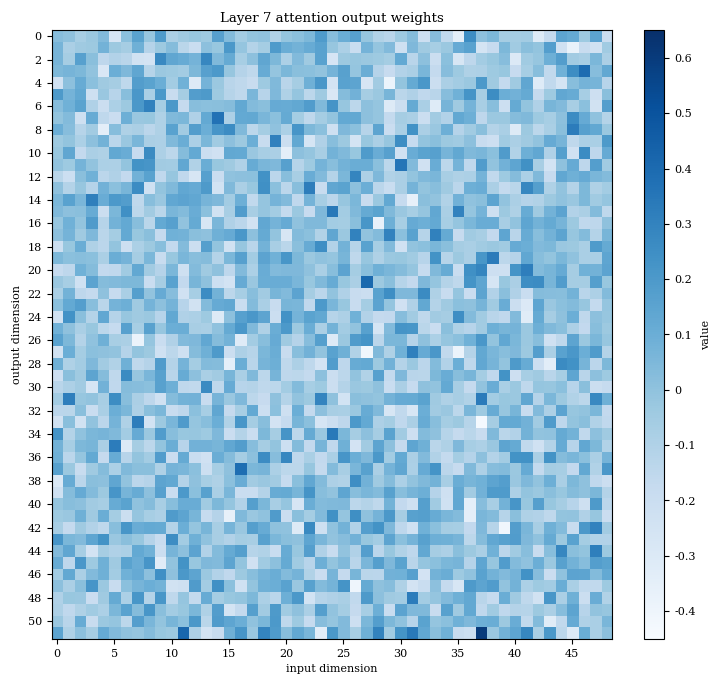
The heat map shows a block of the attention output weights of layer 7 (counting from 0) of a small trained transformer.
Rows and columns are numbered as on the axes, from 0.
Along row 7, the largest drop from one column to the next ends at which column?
15
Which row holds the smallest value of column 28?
16
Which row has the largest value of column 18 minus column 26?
47
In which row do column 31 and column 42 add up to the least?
14
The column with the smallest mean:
4
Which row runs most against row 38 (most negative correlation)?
45
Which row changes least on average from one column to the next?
43
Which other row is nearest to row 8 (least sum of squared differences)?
3
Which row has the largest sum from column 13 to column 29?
17
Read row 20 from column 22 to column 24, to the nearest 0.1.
0 -0.1 0
